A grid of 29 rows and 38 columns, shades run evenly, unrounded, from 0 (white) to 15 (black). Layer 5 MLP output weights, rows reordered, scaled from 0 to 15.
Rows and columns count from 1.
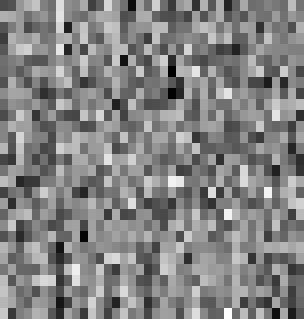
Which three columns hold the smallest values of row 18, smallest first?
34, 27, 6
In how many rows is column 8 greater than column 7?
12
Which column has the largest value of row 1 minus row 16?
17
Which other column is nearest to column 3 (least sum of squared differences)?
4
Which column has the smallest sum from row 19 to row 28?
30
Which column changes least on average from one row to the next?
10
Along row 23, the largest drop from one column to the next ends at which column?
9
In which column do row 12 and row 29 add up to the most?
37
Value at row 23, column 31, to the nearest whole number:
8
